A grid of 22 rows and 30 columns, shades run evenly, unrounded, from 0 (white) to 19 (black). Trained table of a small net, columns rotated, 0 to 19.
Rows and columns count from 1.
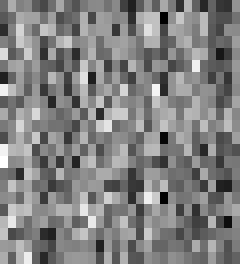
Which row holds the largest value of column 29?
19
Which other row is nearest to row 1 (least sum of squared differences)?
16
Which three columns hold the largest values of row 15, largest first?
3, 17, 25
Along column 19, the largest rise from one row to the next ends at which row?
18
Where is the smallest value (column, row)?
1, 14
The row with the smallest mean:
10
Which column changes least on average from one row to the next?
30
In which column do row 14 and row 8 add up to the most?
21
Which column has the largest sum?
28
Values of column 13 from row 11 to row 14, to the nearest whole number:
4 9 13 11
